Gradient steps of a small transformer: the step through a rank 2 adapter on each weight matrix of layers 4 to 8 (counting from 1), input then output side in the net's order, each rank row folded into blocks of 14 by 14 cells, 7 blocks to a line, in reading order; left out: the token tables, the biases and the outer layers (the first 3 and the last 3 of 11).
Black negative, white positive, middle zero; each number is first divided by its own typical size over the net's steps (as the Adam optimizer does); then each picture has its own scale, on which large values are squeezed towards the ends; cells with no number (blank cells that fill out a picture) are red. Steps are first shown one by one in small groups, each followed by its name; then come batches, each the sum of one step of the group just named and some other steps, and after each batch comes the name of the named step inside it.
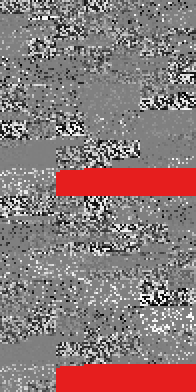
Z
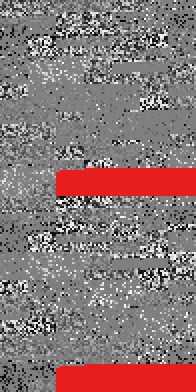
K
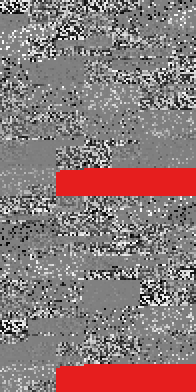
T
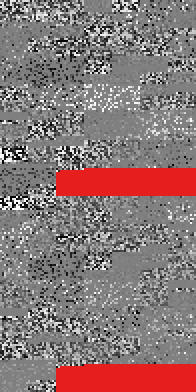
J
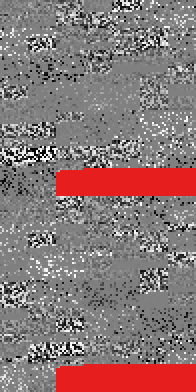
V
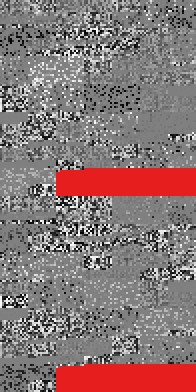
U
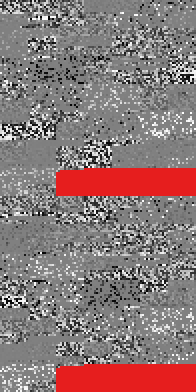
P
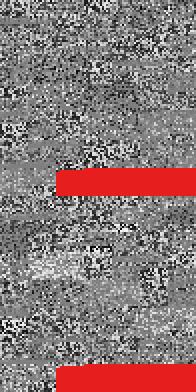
Z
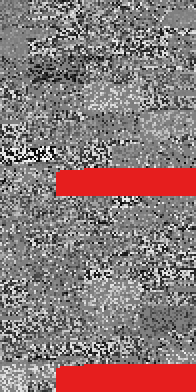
V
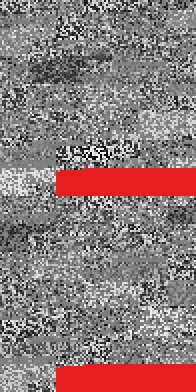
T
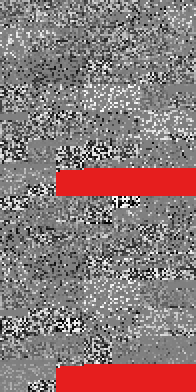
J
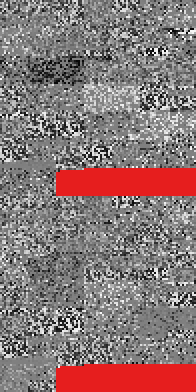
J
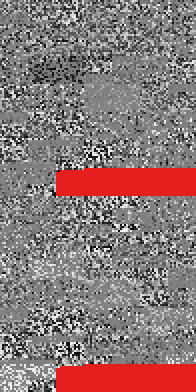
Z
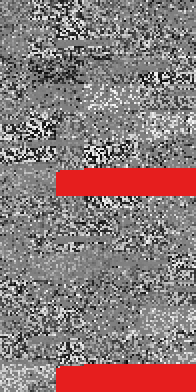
P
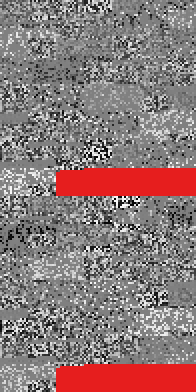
P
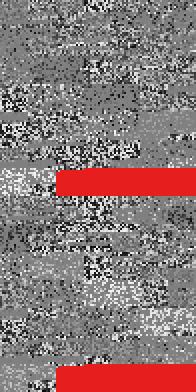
Z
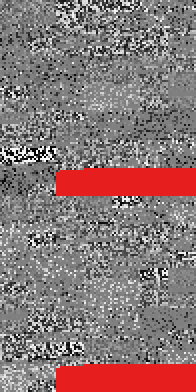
V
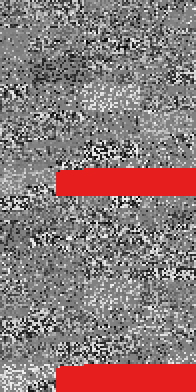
J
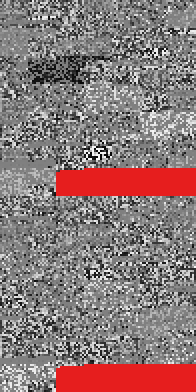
P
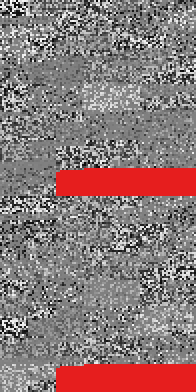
T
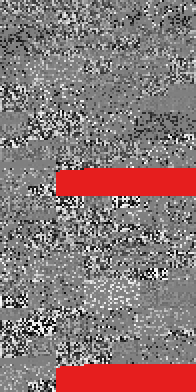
U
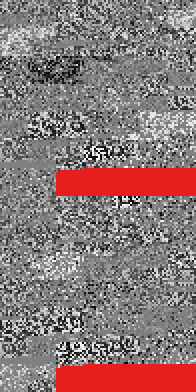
T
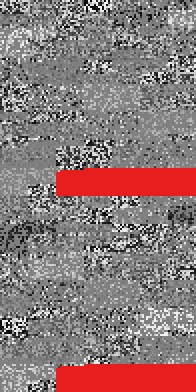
T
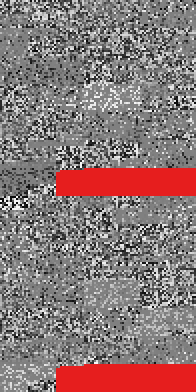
J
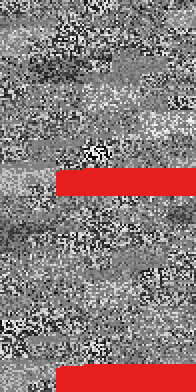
T
